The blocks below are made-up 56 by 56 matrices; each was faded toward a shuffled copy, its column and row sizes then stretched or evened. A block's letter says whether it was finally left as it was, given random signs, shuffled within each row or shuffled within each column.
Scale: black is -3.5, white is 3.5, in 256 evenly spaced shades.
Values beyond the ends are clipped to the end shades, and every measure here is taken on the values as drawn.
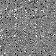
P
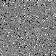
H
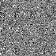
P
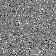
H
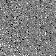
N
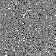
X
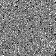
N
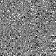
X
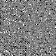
P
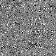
P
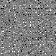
X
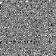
X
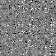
X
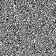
N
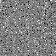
N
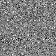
H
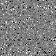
X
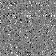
X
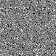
H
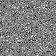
H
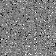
P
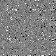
P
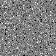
N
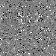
X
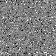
H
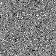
H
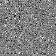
P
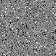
N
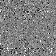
P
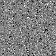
N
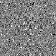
X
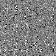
P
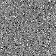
N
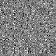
X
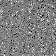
N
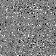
P
